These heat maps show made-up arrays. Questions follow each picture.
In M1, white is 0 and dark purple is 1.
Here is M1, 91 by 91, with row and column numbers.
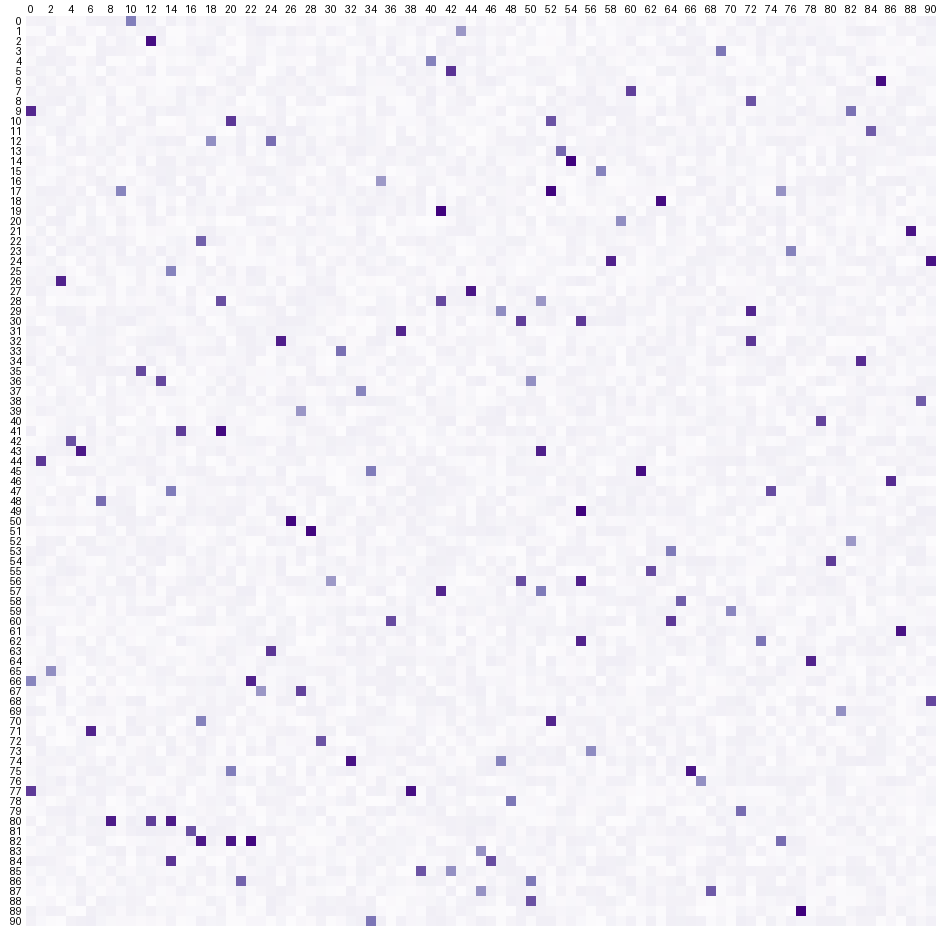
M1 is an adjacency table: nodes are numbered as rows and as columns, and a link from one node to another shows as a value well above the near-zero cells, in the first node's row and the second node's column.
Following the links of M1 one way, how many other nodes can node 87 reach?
6
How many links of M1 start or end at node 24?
4
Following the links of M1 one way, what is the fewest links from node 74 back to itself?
2
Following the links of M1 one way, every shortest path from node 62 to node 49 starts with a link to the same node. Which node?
node 73
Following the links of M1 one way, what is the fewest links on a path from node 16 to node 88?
7
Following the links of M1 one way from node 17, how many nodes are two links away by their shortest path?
4
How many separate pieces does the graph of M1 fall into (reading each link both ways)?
5
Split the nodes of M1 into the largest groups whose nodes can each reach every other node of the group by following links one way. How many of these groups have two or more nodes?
12
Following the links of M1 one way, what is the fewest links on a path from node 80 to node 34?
4
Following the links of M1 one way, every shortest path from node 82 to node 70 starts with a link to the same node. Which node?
node 20
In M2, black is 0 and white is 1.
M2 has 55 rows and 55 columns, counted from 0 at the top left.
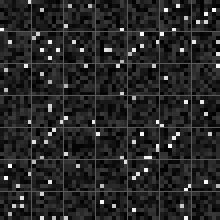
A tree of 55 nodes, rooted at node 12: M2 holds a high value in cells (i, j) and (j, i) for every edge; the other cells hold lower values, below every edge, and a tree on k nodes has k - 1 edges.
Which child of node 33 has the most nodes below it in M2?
35
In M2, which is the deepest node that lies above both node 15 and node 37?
39
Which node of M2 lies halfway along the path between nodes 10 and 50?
46
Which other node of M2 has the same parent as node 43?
0
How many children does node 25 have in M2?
1
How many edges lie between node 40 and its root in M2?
4
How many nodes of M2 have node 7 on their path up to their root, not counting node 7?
3
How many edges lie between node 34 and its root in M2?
6
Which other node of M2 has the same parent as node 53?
41
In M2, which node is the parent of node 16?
54
